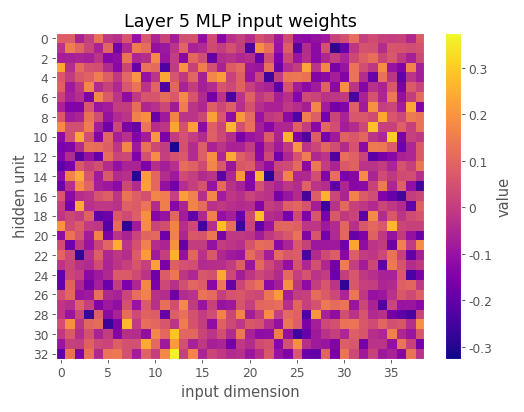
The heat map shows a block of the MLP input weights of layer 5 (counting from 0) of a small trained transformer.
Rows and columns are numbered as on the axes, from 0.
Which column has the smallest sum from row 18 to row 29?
5
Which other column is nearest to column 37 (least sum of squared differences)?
3
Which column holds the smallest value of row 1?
29
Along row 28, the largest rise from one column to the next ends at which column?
27
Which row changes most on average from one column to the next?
14
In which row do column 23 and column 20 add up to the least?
1
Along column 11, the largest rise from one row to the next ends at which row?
4
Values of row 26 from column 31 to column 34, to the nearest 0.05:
0.15 0 -0.1 -0.1
